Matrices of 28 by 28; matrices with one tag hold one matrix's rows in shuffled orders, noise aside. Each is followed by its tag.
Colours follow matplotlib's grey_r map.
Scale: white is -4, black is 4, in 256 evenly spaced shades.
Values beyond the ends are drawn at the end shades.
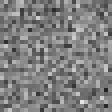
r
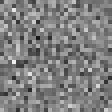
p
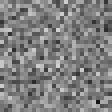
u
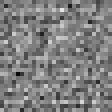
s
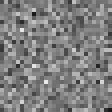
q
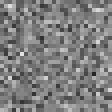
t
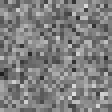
r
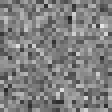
r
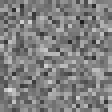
t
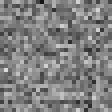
s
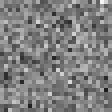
r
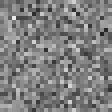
p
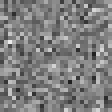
t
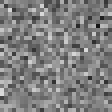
u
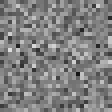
q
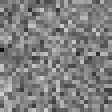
u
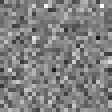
q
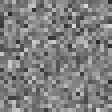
q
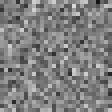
q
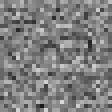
s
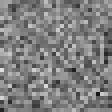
u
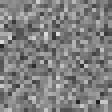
u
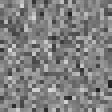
q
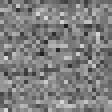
s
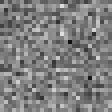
s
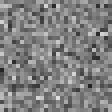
u
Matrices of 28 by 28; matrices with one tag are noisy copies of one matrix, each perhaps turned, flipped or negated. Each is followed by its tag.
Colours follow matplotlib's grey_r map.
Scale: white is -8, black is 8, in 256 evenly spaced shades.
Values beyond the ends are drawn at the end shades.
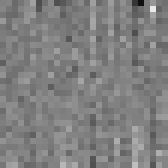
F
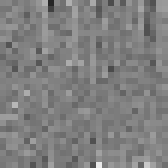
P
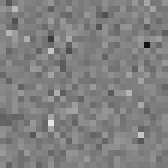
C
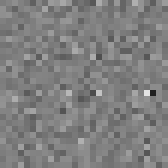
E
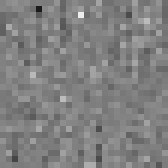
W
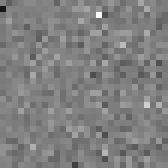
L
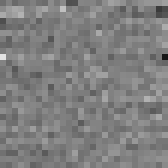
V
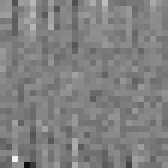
F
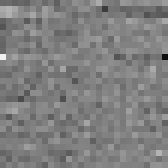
V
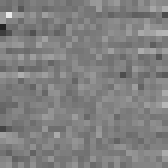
F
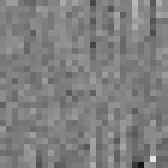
F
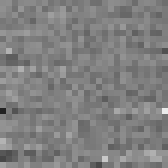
V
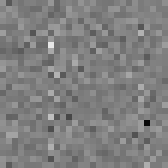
C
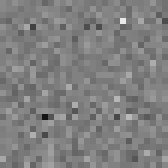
C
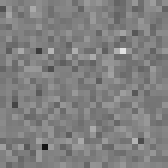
C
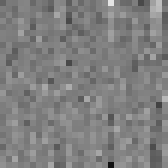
V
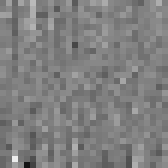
F
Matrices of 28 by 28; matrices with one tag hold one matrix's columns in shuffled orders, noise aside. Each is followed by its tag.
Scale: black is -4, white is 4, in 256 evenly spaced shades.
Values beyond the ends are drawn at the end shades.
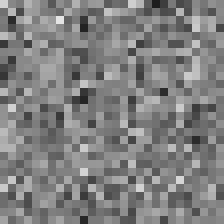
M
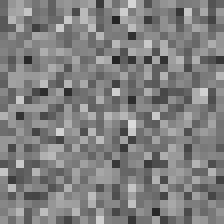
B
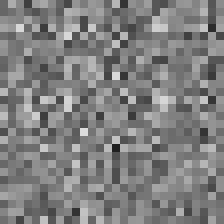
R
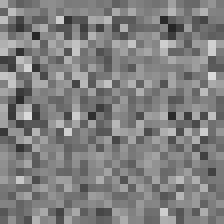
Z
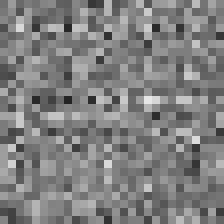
R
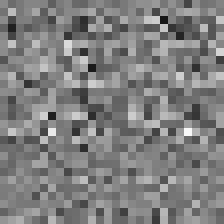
Z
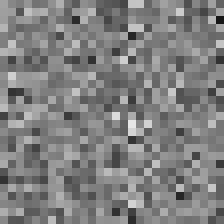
B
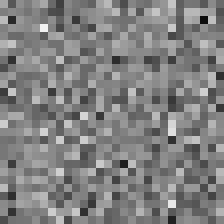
B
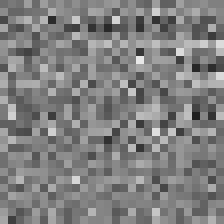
Z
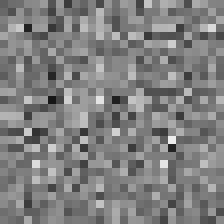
R
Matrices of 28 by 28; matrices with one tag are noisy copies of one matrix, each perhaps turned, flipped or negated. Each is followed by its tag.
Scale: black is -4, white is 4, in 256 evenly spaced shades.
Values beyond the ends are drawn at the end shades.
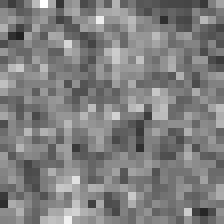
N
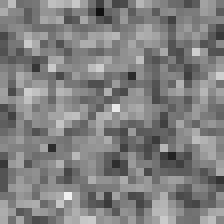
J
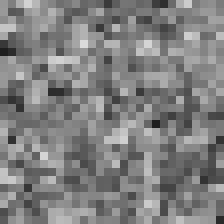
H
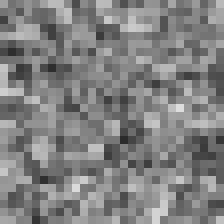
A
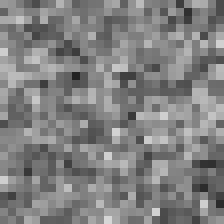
N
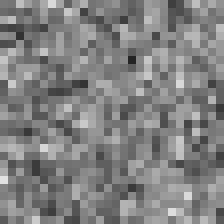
H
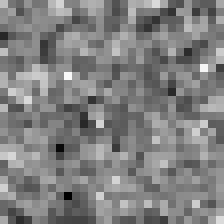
A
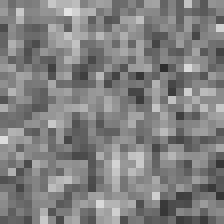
N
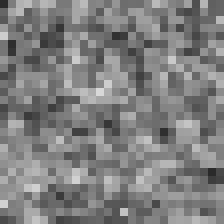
H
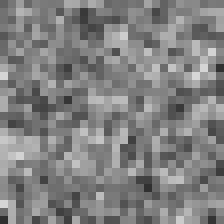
A
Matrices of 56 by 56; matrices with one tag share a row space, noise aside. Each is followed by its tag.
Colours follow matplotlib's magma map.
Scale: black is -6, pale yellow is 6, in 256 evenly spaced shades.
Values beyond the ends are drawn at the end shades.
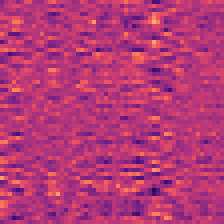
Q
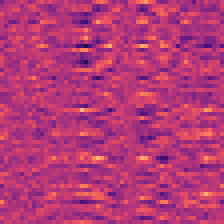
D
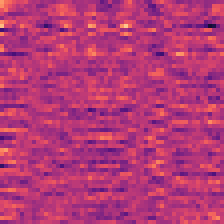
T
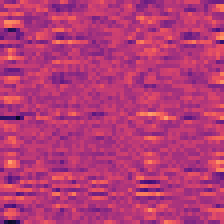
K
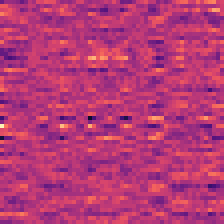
T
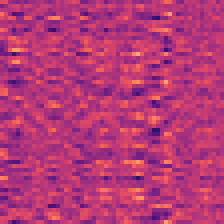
Q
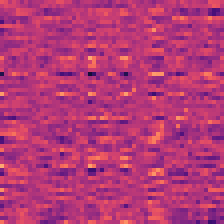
T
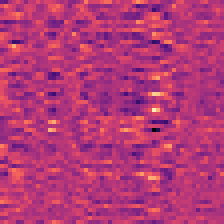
Q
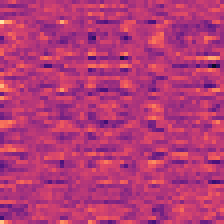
T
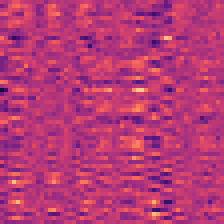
Q
